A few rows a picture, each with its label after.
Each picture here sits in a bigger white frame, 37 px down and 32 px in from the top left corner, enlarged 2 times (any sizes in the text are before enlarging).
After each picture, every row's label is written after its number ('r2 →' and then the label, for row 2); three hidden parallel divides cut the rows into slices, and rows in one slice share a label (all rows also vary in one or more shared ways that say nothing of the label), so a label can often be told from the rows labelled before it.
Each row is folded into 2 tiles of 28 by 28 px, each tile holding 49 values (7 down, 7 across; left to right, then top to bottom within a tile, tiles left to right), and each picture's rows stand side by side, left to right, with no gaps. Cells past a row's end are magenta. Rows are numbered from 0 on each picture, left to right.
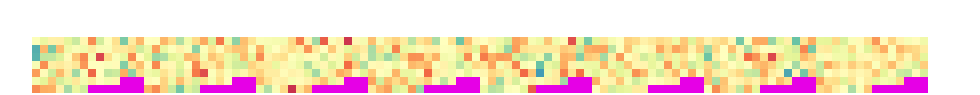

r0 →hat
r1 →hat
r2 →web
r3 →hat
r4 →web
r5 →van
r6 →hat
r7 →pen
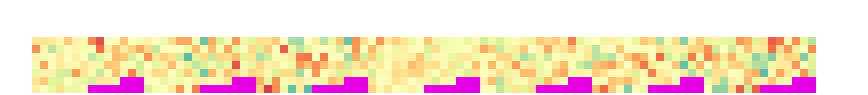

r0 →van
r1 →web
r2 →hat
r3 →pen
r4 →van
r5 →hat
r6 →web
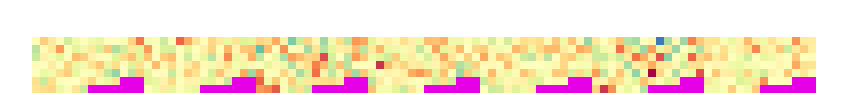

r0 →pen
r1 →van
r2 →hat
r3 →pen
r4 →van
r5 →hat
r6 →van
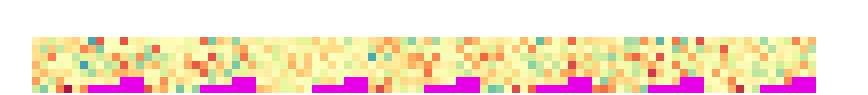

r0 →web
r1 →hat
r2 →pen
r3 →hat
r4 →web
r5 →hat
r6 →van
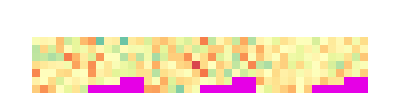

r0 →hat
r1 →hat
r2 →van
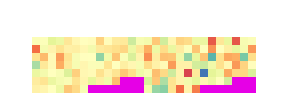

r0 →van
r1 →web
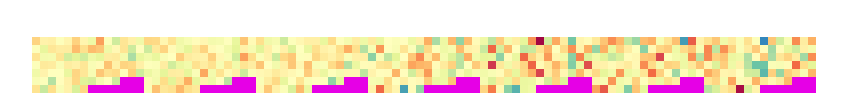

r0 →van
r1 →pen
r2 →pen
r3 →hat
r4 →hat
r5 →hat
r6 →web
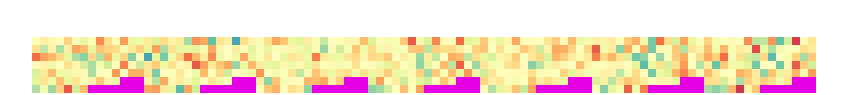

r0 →web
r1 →hat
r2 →pen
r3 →web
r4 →van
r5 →web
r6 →web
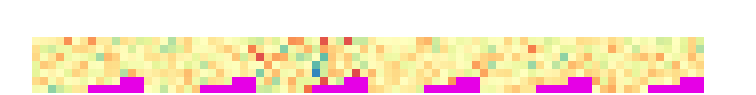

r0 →van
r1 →van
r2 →web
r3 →pen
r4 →van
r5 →pen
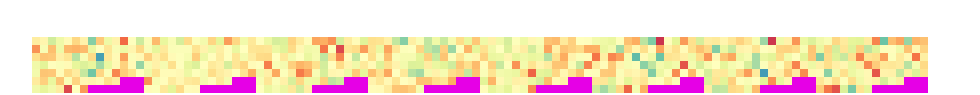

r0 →web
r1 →van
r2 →van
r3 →van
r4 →van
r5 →web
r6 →web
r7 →hat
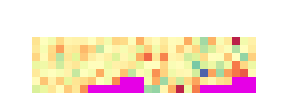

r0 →van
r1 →web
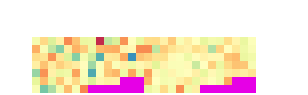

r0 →web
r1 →van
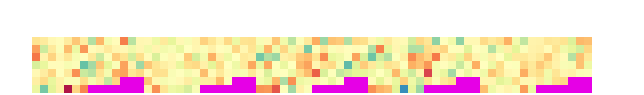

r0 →web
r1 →pen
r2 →hat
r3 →hat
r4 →pen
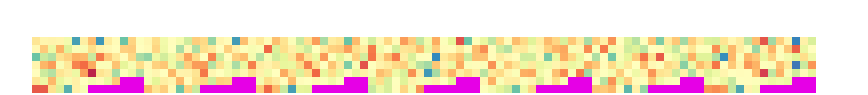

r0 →hat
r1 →hat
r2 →hat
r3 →web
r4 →van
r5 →hat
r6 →hat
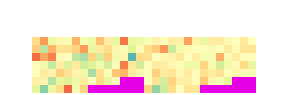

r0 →web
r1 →van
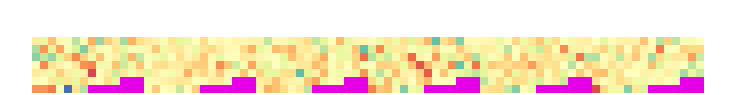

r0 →hat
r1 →pen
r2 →pen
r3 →hat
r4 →pen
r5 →pen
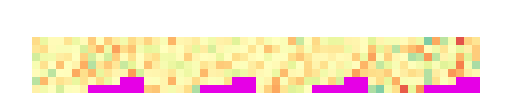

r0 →pen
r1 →pen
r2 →pen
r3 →web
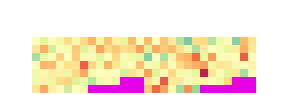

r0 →pen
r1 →hat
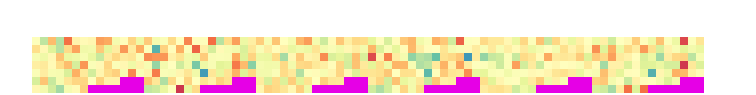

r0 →van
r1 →web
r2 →pen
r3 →web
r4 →pen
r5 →web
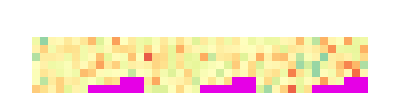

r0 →pen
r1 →van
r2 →web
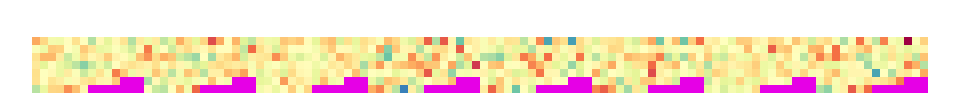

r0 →van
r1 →web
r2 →van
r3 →hat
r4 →hat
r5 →hat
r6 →van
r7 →web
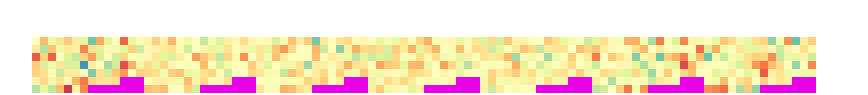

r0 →web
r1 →pen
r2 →van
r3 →pen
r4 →van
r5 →web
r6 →hat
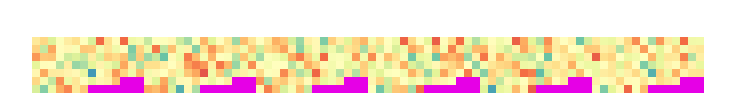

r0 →web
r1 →hat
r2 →hat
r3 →web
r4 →web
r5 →web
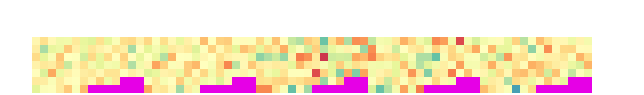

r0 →van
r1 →pen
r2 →hat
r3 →web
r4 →pen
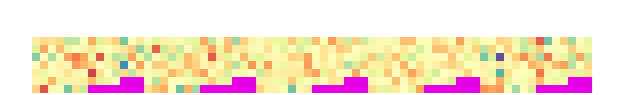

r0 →hat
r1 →hat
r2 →pen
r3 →van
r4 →hat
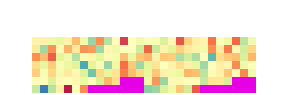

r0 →web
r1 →web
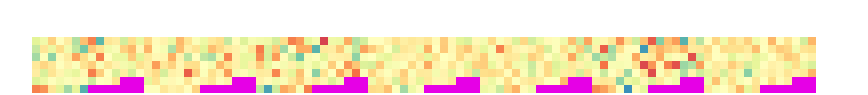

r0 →hat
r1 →van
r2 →web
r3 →pen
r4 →van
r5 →hat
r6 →van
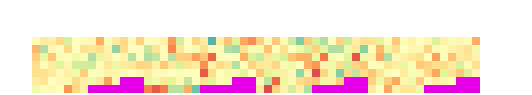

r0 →van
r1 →hat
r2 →hat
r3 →pen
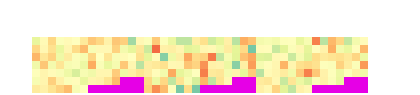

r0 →van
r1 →hat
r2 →pen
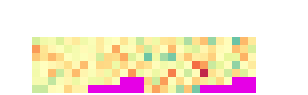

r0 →van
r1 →hat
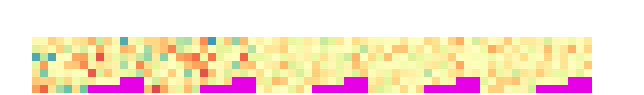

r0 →hat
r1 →hat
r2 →pen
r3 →van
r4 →pen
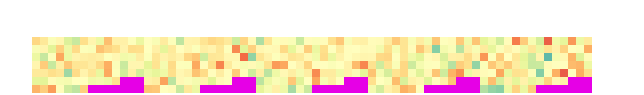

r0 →pen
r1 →pen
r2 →pen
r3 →van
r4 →web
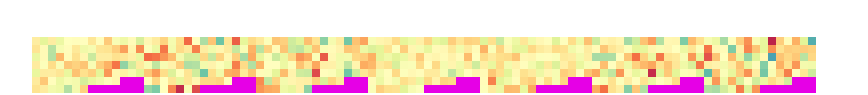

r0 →pen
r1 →web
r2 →hat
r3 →pen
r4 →van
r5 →hat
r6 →web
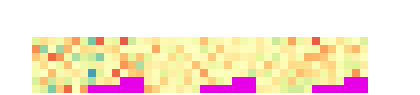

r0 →web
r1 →pen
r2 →pen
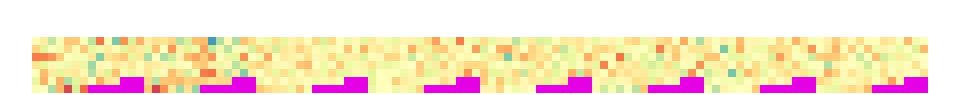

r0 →web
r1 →hat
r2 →pen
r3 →van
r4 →pen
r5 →van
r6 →van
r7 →van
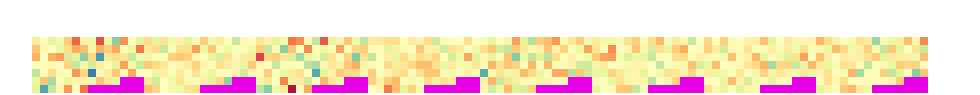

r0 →web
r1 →pen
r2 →web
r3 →pen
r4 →van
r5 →van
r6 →pen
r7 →van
